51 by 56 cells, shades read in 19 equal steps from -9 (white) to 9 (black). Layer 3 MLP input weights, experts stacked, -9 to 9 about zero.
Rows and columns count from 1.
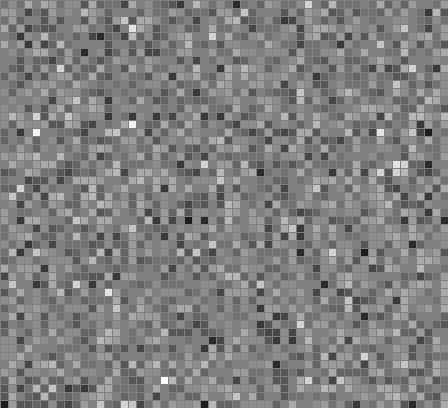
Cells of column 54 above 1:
17
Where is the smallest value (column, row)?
21, 48
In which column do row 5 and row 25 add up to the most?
13
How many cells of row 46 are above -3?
45
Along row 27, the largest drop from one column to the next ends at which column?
55
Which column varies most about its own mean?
38
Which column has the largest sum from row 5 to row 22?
14
